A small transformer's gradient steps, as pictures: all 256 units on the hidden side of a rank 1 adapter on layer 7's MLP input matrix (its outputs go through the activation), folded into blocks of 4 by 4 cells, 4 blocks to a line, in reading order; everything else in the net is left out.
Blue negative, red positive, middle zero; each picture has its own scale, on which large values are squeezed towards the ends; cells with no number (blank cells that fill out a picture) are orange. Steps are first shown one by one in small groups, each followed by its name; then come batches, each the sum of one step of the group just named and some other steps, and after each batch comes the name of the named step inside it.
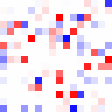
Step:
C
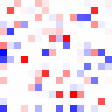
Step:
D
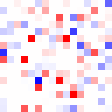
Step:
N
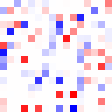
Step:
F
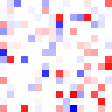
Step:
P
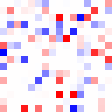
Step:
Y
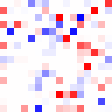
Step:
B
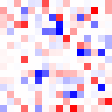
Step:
B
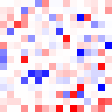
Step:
F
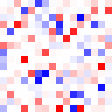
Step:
F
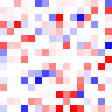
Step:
C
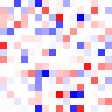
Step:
B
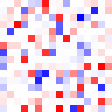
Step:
F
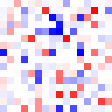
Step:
Y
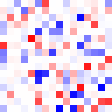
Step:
C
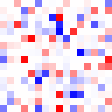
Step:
C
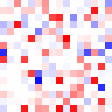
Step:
N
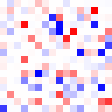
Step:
D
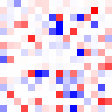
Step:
P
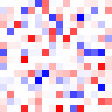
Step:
F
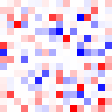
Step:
Y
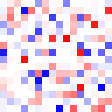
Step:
D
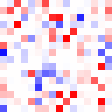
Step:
D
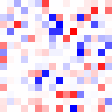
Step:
F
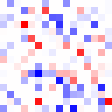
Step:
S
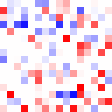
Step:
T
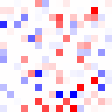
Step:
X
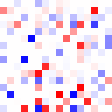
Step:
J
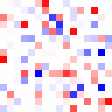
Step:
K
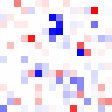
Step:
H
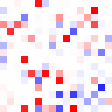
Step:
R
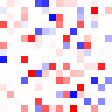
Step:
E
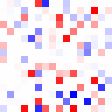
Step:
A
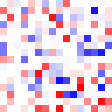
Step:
J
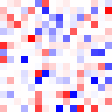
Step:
J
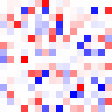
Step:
R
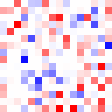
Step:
J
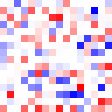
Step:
T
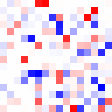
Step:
R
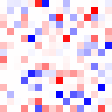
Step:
A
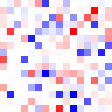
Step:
A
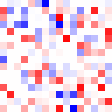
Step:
T
